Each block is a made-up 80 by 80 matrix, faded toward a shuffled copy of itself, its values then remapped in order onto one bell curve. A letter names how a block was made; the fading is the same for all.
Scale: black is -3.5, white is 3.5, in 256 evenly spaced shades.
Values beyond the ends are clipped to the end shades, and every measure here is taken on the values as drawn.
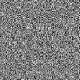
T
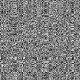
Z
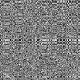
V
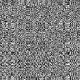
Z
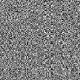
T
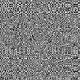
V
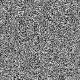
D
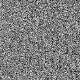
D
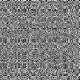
V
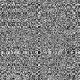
Z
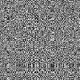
Z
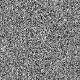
D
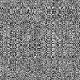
Z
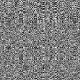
Z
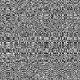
V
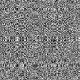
Z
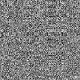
T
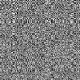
Z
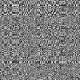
V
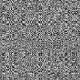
Z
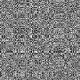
Z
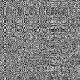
Z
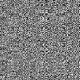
T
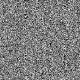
D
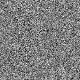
D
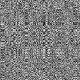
Z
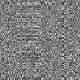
Z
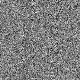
D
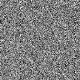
D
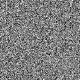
D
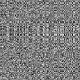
V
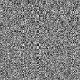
T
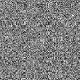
T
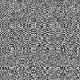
V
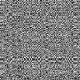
V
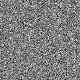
D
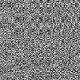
Z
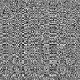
V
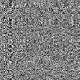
T
